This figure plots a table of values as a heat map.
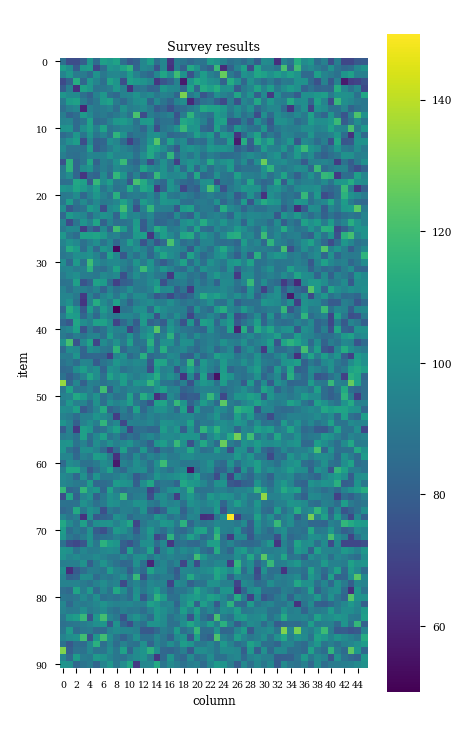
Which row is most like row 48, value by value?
88
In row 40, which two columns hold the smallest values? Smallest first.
26, 10
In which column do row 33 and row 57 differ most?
35
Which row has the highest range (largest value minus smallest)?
68
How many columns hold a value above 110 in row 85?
4
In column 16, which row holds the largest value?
27
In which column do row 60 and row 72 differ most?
8
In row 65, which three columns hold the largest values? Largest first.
30, 9, 1
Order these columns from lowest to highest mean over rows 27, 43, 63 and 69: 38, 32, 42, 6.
6, 38, 32, 42
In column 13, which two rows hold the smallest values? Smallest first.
75, 26
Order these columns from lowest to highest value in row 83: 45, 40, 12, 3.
12, 40, 45, 3
